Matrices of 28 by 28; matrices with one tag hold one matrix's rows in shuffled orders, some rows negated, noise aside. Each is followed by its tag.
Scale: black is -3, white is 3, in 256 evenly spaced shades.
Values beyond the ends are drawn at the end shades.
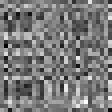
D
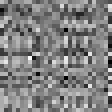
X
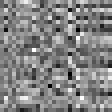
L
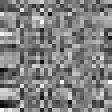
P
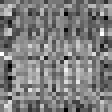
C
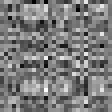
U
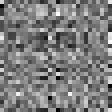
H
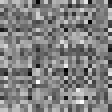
X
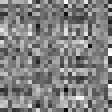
X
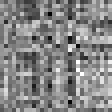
L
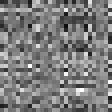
X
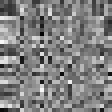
P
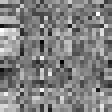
P
